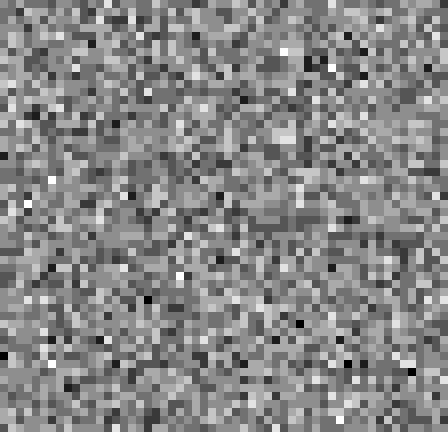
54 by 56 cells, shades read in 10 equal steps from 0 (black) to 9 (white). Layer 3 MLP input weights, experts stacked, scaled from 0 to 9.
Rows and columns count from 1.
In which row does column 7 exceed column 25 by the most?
23
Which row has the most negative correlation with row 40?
34
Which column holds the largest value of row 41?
50
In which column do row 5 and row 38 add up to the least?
19
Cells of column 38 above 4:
30
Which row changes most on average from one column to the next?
43
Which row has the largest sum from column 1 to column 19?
41
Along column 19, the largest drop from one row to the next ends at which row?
13
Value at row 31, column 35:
3
